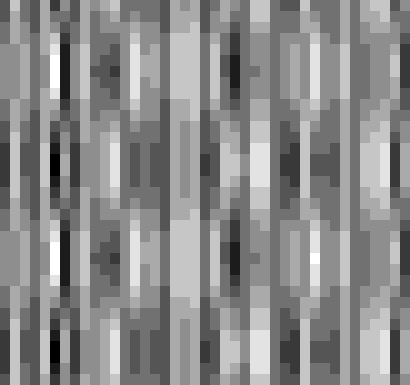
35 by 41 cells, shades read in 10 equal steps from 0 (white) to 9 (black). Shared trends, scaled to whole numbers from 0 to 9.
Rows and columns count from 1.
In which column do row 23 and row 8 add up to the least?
6
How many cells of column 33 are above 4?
21
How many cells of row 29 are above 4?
20
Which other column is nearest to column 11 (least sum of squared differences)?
23
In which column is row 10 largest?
7
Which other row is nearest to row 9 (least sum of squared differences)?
26
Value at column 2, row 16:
2
